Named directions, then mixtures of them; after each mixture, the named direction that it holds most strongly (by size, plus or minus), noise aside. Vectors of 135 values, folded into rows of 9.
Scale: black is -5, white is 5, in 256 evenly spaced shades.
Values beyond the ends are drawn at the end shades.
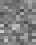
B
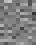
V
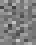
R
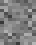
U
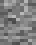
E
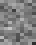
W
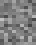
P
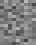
R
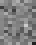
W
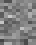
U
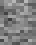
E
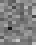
W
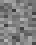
W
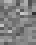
V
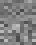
B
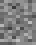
V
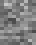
E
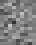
R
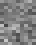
B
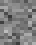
U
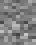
B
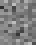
R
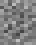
R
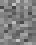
R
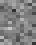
W
